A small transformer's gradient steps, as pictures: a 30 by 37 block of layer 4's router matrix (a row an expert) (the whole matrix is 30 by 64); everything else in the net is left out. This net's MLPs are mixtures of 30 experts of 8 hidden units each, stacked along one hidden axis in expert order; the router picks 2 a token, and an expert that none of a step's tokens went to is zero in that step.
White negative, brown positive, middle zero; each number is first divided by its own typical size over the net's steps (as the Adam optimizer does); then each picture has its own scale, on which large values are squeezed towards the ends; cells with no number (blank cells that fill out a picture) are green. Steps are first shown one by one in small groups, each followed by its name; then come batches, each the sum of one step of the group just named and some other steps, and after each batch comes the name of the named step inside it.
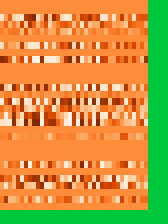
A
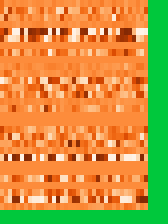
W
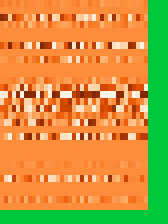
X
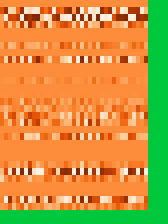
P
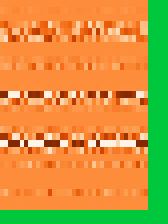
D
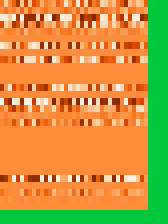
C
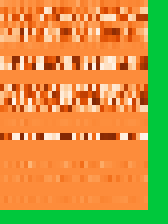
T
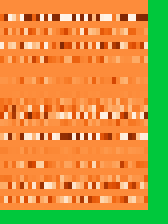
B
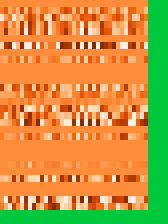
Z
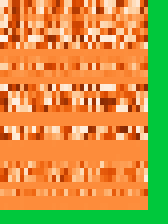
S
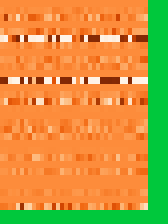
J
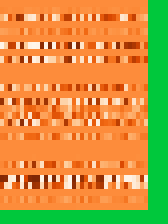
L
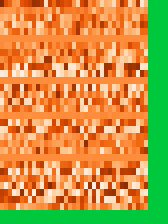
C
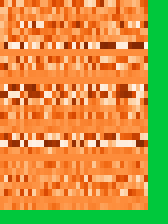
D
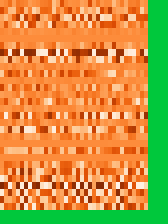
P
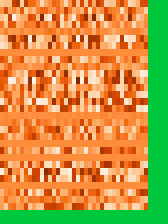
C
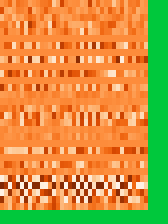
Z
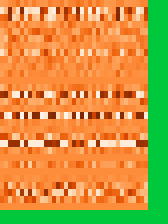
D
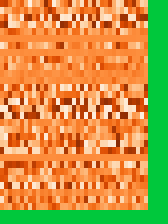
B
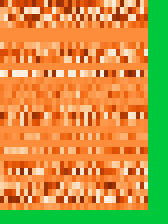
P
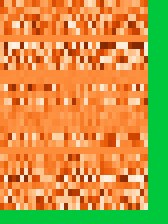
P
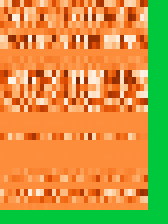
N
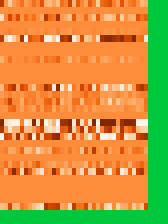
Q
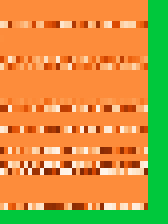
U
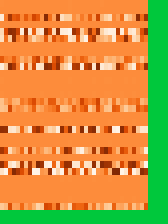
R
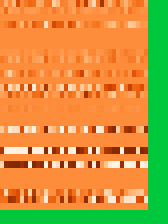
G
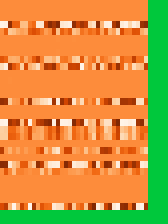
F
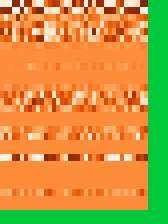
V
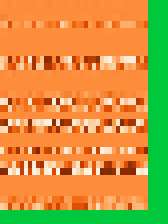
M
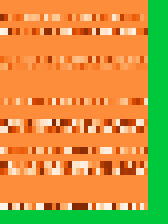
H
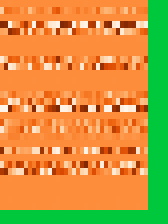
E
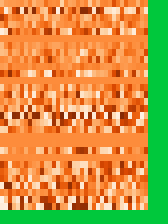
H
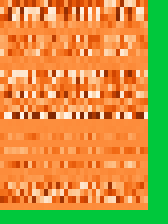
N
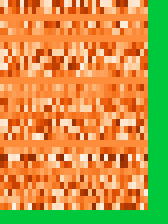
F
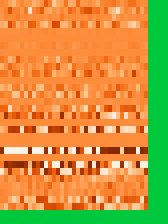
U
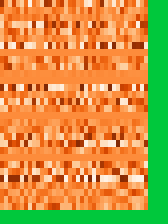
R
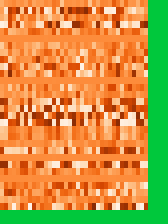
F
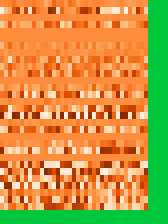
U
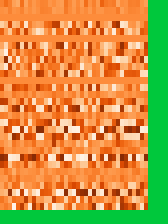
F
